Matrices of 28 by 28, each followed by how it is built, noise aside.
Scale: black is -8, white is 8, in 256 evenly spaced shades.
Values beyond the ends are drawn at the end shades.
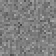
noise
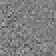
lower triangular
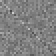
diagonal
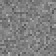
noise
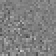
lower triangular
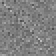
diagonal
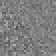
lower triangular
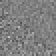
lower triangular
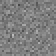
noise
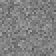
noise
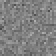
noise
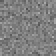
noise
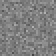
noise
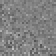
lower triangular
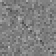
diagonal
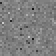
sparse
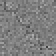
banded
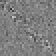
banded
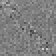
banded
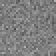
noise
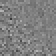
lower triangular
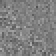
lower triangular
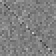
diagonal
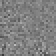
lower triangular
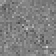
banded
